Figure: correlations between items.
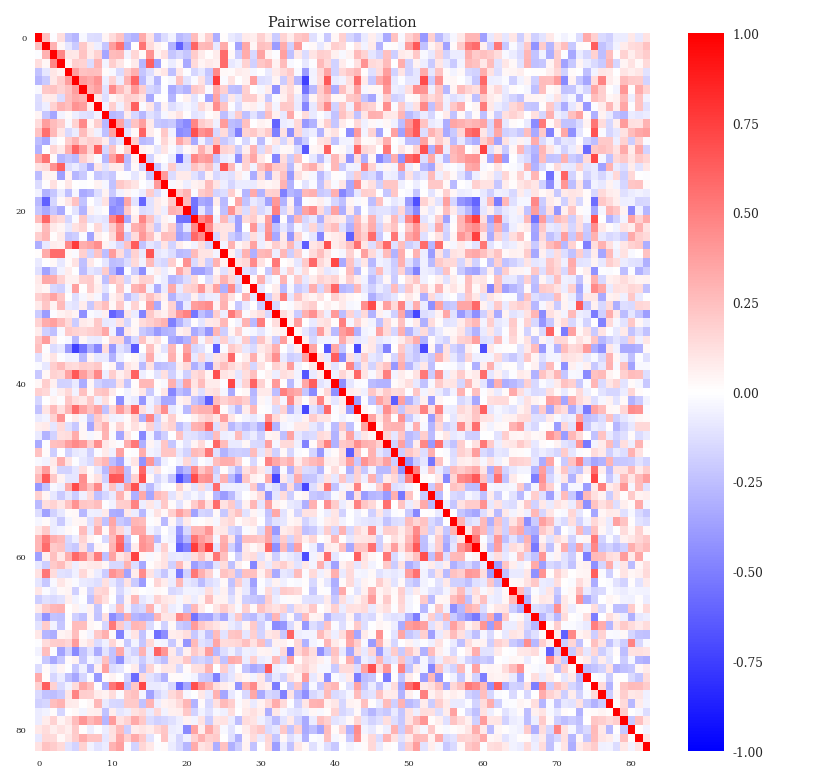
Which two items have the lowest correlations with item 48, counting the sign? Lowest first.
42, 38
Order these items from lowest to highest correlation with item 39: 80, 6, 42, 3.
42, 3, 80, 6
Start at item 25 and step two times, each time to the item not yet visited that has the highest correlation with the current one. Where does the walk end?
3
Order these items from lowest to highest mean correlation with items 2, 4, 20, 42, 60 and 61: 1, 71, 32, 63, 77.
71, 1, 63, 32, 77
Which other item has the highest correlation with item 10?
51
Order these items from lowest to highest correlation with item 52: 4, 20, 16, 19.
16, 20, 19, 4
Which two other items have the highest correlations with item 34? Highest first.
69, 42
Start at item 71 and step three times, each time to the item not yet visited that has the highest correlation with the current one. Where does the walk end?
43
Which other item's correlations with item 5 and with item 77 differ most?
36
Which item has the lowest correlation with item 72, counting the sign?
11
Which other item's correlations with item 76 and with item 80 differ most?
33
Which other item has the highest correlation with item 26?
40
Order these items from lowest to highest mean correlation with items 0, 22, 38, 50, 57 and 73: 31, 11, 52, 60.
52, 60, 11, 31
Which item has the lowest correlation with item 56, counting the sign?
66
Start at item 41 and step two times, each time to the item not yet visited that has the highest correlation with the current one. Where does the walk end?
30
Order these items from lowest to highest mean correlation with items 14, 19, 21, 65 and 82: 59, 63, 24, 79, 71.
24, 63, 79, 71, 59
